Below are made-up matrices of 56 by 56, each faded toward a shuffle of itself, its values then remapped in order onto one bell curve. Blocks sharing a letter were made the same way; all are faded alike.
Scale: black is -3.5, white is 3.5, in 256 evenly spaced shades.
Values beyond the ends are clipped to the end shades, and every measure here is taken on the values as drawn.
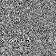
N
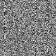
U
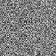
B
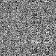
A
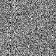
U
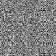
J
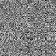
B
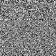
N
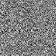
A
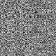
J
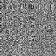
J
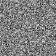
N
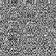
J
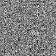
U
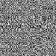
J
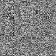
A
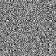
B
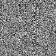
U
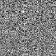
A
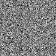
N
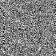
U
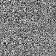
N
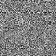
A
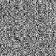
J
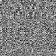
B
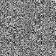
U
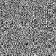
B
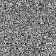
N
